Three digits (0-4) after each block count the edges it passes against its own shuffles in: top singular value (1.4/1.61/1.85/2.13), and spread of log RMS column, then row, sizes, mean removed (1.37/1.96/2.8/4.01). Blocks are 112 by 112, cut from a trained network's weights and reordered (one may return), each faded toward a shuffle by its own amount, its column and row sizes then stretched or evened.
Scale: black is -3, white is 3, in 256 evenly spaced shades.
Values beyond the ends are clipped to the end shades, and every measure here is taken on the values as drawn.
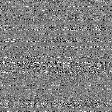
0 1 4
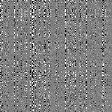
4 4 2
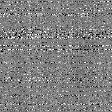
0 0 4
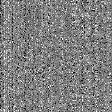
1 2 0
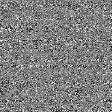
1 2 3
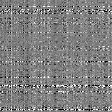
4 1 4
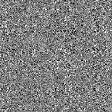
2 2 2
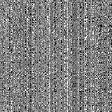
4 3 2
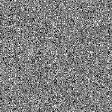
0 3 1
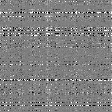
3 2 4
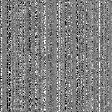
4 4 0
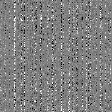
1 4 1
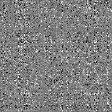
0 3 2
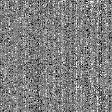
3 2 1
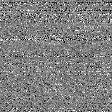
1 0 3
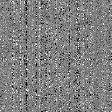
2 3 1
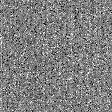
0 0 0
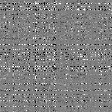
2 3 4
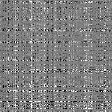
4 3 4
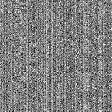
4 0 0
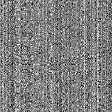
4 2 2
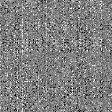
1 2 2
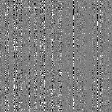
3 4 2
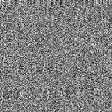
4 0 1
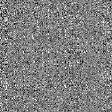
2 3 2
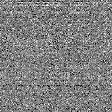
2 1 1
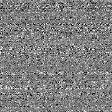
1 1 3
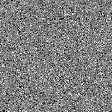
1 1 1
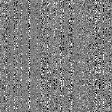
0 4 2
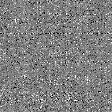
0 1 2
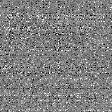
1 1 3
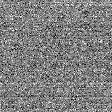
2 0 1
